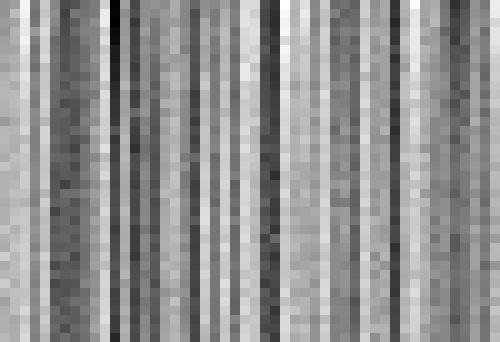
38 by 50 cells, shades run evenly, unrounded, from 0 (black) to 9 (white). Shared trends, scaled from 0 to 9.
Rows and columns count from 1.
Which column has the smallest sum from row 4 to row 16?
12
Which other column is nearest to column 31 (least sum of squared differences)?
50
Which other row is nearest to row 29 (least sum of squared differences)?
19
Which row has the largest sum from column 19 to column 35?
25
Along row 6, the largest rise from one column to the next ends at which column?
29
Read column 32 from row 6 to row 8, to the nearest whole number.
5 5 5
